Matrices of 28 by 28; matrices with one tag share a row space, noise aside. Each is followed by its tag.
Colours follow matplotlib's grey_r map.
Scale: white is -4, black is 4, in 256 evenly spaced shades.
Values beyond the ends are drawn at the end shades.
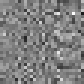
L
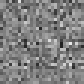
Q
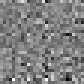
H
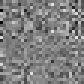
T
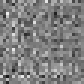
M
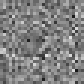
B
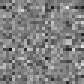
H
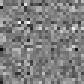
T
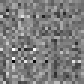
M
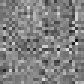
B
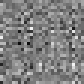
T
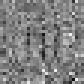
B
